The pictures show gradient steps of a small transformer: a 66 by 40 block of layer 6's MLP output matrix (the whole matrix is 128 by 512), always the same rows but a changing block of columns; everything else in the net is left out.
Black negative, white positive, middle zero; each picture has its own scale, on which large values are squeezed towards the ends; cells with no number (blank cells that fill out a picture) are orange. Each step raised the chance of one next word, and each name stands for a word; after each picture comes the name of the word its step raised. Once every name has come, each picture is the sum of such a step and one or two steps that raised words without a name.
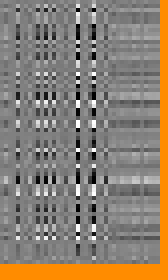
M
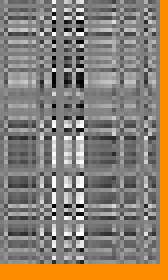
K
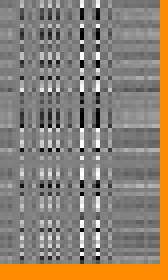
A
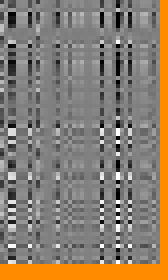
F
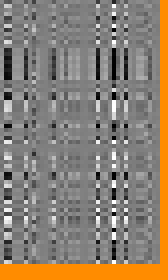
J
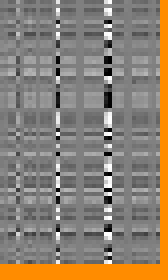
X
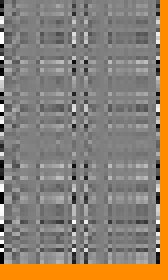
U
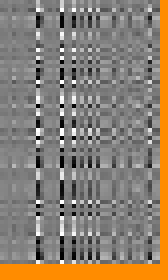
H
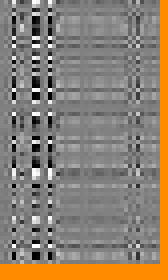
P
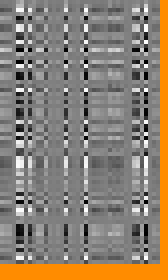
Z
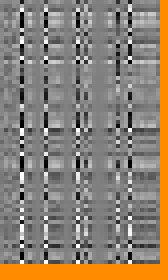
F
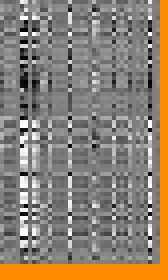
K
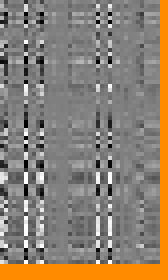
F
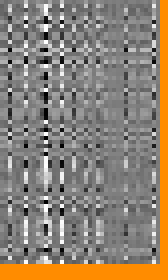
Z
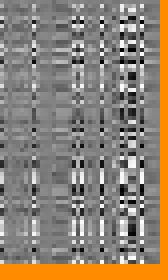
Z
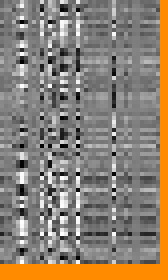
X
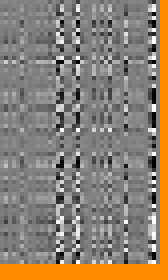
U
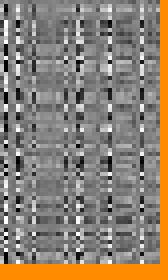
U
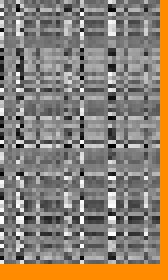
J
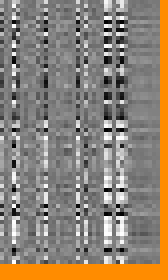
K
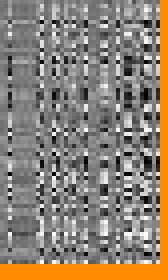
X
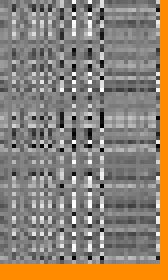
A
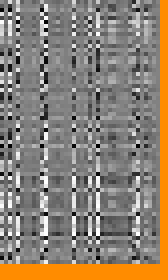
K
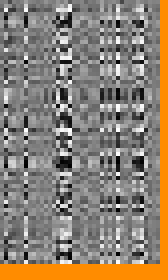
H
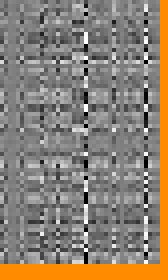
U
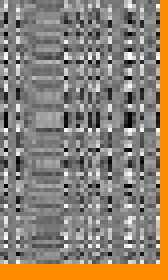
A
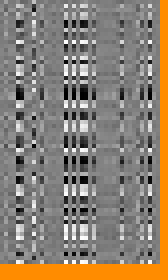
M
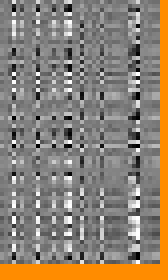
M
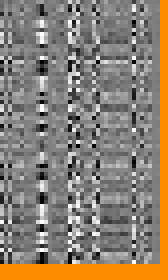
U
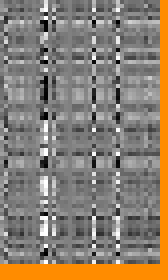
K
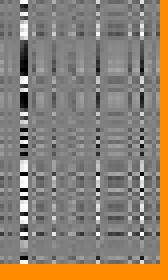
X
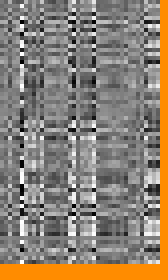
K
